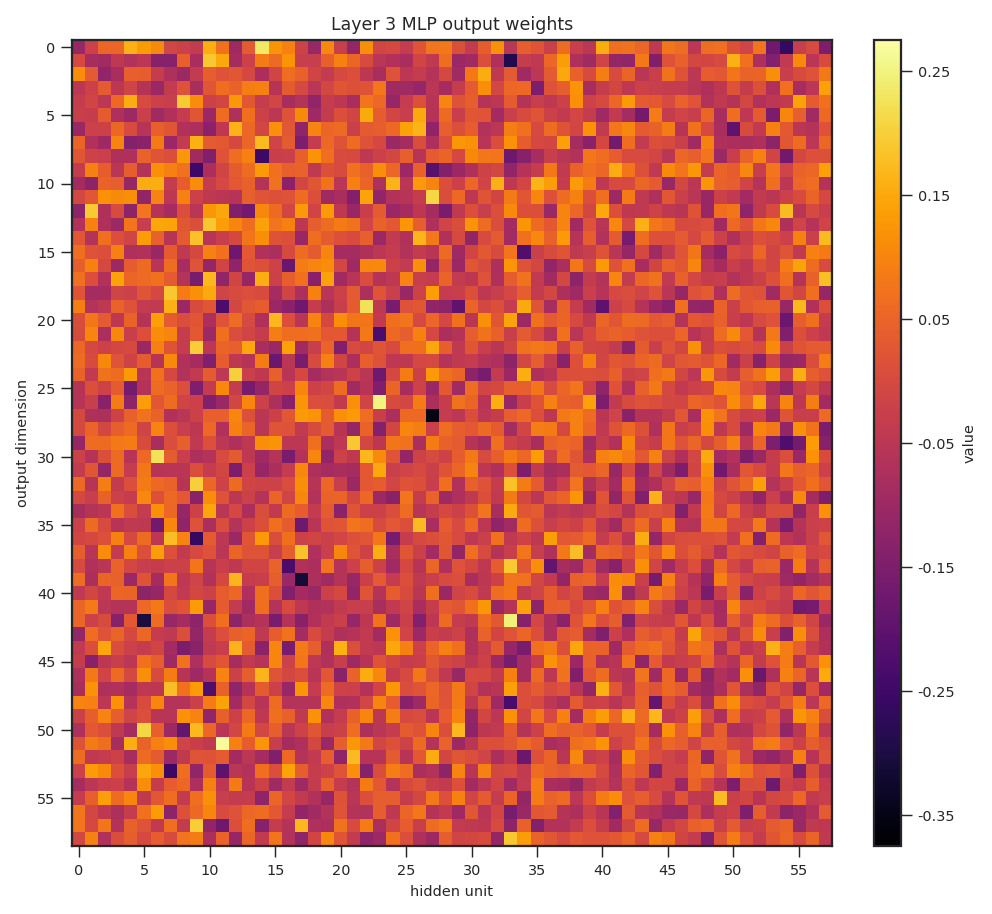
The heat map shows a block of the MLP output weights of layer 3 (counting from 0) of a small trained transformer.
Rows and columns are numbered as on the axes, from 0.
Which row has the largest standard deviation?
19
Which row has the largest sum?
13
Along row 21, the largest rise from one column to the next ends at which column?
24
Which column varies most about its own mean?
33
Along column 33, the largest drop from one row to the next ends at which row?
48
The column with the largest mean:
6
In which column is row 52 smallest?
34
